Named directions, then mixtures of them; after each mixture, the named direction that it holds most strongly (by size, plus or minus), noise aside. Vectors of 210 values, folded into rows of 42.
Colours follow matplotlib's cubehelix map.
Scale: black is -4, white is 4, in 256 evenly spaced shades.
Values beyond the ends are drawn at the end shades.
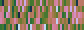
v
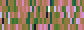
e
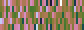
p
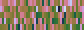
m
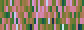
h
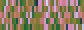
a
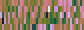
e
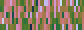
a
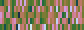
v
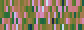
h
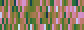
v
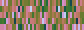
v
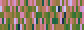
m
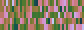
a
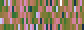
p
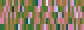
a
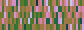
a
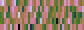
v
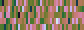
v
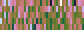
p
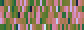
v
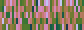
a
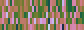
h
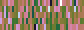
p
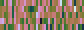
p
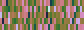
e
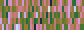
e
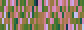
a
